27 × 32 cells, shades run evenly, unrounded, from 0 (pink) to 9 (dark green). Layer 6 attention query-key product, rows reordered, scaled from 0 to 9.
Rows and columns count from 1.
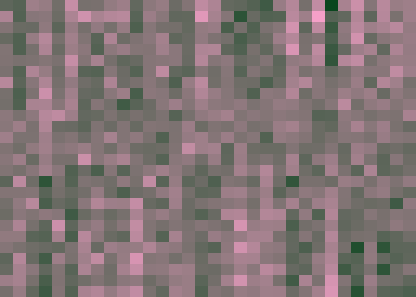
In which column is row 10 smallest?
27
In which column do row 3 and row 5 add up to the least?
23
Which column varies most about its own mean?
26
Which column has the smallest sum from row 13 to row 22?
19
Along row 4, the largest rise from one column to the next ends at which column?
29
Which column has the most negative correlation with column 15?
32
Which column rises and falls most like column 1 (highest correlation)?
24
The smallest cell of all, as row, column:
2, 25
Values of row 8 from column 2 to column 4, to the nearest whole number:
6 4 3
